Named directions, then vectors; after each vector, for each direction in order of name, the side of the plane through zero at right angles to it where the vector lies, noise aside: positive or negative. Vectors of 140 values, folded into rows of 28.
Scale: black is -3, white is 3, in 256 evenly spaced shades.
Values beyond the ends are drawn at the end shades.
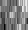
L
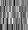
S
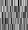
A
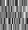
negative, positive, negative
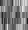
positive, positive, negative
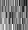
negative, negative, negative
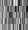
positive, negative, negative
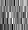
positive, positive, positive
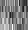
negative, negative, negative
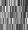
positive, negative, positive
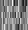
negative, negative, positive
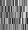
negative, positive, negative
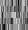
positive, positive, negative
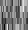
positive, positive, negative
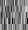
negative, positive, negative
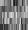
negative, positive, positive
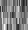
negative, negative, positive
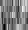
positive, positive, negative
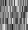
positive, negative, positive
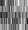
negative, positive, negative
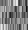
positive, negative, negative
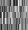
negative, positive, positive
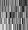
negative, negative, negative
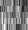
negative, negative, positive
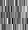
negative, positive, negative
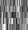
negative, negative, positive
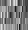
positive, negative, negative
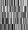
positive, positive, positive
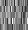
positive, negative, positive
